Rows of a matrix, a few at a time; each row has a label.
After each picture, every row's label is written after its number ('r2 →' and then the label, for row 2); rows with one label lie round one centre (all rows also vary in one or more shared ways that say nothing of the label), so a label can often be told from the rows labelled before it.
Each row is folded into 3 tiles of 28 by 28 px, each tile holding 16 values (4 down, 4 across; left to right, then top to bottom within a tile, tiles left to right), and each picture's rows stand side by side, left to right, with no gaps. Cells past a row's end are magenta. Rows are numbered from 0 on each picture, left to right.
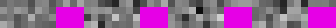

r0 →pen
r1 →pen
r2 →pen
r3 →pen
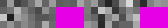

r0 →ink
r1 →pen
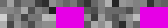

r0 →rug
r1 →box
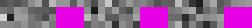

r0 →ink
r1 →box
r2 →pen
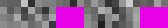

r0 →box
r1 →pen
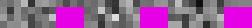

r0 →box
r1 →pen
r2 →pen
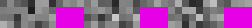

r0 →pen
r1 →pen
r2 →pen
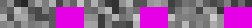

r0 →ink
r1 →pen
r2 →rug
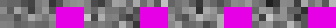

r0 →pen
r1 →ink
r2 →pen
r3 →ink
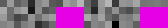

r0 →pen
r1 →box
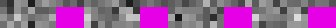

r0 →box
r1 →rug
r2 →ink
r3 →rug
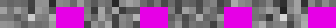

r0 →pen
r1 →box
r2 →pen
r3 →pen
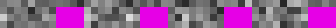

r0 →rug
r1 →rug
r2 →ink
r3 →box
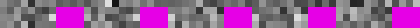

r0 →box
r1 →box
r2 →rug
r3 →rug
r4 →ink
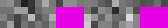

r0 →pen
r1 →rug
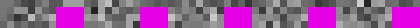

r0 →pen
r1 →box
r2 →rug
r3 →box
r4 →box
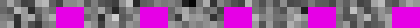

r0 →pen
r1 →pen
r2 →ink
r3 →rug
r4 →pen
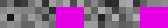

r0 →ink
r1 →pen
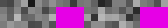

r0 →box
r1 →ink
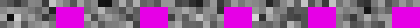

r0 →ink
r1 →ink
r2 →pen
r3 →ink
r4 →pen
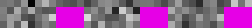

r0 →box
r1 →rug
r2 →pen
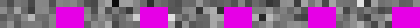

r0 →pen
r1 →box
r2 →rug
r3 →ink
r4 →box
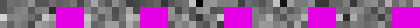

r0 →rug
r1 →rug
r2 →box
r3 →box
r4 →ink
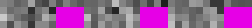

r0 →rug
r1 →rug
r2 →rug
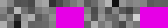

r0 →pen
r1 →box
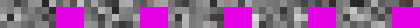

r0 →ink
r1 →pen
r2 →ink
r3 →rug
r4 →ink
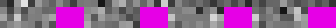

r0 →box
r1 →ink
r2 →rug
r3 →rug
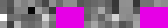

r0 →rug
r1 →pen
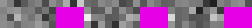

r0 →ink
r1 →rug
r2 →rug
